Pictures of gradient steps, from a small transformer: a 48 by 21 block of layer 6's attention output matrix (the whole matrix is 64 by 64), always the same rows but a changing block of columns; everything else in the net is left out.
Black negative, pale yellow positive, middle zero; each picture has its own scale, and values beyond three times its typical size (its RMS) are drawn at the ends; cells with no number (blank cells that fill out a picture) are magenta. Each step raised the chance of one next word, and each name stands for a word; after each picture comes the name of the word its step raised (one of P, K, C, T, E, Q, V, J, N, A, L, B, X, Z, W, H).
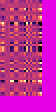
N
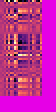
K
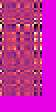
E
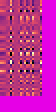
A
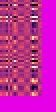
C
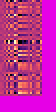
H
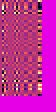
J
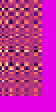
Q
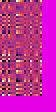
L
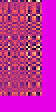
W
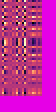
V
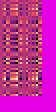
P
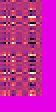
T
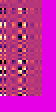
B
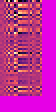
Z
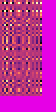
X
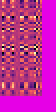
W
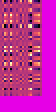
Q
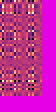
J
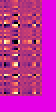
H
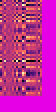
C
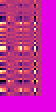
N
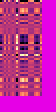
K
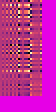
Z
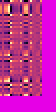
L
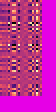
W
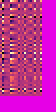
Z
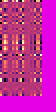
K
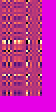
H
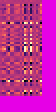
N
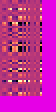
N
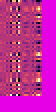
L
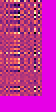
Z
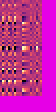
N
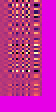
Z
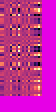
Q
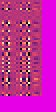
P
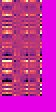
L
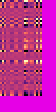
E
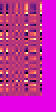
J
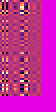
J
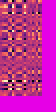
J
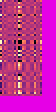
H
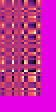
A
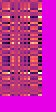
T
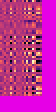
A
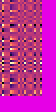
P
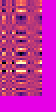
A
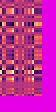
B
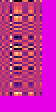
W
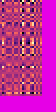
V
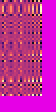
L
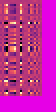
N
